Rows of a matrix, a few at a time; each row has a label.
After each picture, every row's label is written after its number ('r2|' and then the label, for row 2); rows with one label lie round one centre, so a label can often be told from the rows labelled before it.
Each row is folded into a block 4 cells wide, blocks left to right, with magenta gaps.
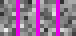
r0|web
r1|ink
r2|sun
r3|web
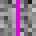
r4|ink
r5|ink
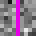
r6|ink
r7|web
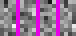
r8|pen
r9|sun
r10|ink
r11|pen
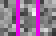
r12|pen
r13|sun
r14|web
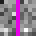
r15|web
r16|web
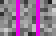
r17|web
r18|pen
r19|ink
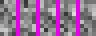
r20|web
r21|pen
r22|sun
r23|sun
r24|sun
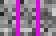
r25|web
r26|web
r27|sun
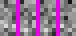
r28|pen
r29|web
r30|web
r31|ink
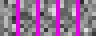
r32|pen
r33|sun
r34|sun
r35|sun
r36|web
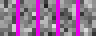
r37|pen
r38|web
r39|pen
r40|sun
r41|web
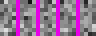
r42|web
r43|ink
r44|ink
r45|web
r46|pen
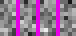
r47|web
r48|pen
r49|web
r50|ink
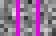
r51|sun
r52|ink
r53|web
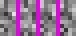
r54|sun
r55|pen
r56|sun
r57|sun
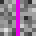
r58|web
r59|ink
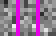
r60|pen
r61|pen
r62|web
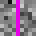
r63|ink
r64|sun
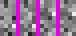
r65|pen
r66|pen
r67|sun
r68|sun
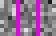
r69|sun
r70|web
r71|ink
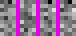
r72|ink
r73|sun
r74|ink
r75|ink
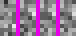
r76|pen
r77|sun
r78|sun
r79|sun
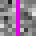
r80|ink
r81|sun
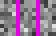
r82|sun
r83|web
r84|pen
